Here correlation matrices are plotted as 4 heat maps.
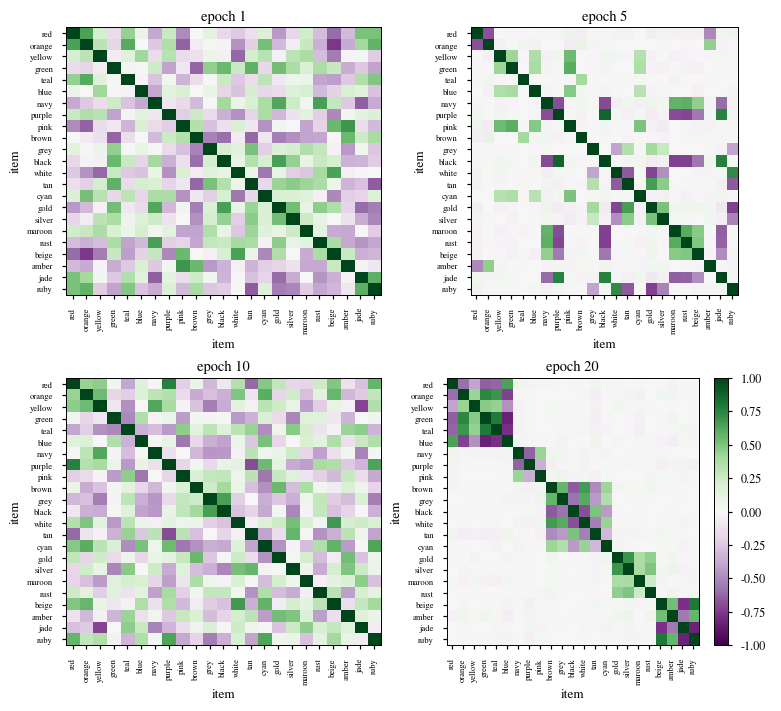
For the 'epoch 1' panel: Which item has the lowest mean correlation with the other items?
brown
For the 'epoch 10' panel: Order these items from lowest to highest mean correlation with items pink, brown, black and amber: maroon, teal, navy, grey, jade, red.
navy, red, jade, maroon, grey, teal
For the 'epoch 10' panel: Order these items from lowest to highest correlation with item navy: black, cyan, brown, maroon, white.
black, brown, maroon, white, cyan
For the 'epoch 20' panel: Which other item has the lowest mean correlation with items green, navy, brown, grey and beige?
black
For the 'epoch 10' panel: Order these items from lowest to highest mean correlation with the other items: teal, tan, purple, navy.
tan, navy, teal, purple
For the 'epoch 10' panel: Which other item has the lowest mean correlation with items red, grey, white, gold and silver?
green
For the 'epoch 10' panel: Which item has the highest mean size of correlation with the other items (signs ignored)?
cyan
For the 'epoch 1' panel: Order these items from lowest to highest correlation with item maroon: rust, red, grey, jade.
jade, rust, red, grey
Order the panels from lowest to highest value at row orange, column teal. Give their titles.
epoch 10, epoch 5, epoch 1, epoch 20
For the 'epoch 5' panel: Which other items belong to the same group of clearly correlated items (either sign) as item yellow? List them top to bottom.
green, blue, pink, cyan
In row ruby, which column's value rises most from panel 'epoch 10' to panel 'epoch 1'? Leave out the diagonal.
teal
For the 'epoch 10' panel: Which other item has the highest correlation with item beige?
white
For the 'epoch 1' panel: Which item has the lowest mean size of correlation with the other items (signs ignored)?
blue
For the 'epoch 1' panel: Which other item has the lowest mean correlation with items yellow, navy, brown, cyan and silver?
white
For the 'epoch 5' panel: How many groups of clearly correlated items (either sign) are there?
5
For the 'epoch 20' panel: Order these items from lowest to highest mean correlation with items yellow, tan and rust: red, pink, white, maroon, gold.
white, red, pink, maroon, gold
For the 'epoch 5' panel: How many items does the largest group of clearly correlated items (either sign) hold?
7
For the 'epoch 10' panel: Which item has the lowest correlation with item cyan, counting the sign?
pink
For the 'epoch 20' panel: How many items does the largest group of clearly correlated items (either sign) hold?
6
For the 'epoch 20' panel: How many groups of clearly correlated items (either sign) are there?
5
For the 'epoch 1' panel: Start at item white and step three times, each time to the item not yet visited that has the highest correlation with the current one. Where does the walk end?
amber
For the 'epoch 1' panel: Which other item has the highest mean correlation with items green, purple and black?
gold
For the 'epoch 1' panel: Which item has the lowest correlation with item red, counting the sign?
beige
